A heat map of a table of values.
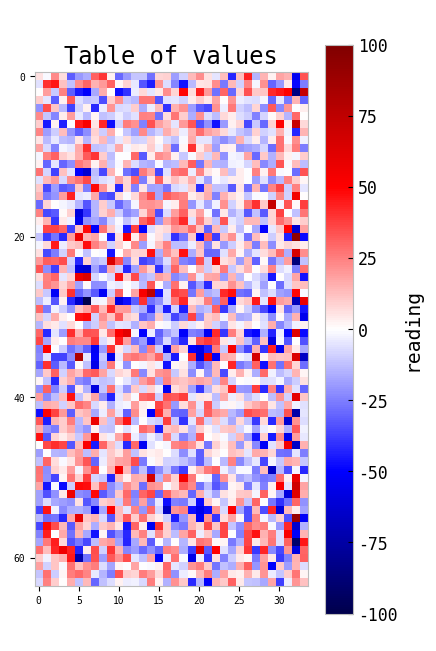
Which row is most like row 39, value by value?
36
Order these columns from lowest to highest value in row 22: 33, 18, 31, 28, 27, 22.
22, 31, 27, 28, 33, 18
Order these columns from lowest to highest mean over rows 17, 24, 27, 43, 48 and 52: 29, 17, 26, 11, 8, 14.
8, 26, 29, 11, 17, 14
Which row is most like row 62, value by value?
41
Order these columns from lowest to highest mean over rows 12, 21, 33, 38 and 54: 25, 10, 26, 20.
26, 25, 20, 10
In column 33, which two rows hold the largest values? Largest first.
2, 28
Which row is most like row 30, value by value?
25
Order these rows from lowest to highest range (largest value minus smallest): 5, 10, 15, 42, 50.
5, 10, 15, 50, 42
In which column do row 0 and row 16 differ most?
29
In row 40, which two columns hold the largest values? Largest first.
32, 4
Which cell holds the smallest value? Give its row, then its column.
28, 6
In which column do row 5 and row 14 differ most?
20
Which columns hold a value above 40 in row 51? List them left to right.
5, 6, 30, 32
